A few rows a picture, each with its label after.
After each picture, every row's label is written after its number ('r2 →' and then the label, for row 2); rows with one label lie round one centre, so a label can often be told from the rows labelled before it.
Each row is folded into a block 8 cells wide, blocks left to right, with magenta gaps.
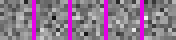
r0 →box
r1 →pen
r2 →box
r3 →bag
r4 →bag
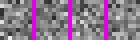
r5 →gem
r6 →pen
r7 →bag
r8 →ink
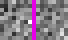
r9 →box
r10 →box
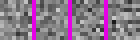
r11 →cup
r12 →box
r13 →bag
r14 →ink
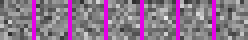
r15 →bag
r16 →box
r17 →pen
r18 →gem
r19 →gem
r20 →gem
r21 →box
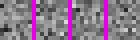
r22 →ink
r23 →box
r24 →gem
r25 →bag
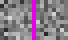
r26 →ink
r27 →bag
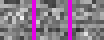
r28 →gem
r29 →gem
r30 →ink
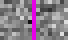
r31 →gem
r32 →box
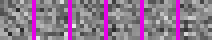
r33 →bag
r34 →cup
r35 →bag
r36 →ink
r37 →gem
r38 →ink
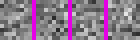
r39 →ink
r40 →pen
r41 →ink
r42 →gem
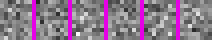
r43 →pen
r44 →bag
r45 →ink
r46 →bag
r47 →box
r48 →gem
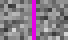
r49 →ink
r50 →cup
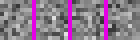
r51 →box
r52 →cup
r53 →cup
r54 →ink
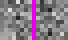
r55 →pen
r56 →box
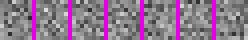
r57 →bag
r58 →pen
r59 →bag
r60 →bag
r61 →box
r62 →gem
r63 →cup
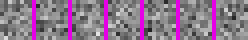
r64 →box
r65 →ink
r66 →box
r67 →bag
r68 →ink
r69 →box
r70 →pen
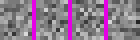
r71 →box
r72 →pen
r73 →pen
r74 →gem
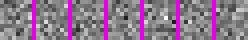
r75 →pen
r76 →bag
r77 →ink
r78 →pen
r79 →gem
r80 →bag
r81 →box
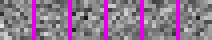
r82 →bag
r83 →ink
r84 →box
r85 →gem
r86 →gem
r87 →pen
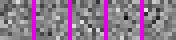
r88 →bag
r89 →box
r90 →bag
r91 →pen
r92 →box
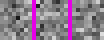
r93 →pen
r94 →ink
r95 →cup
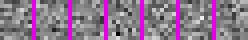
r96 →gem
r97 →gem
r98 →cup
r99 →bag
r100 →pen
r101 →gem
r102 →pen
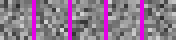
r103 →box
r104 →bag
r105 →ink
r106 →box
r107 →pen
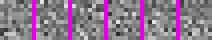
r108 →ink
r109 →bag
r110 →pen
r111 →bag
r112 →bag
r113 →bag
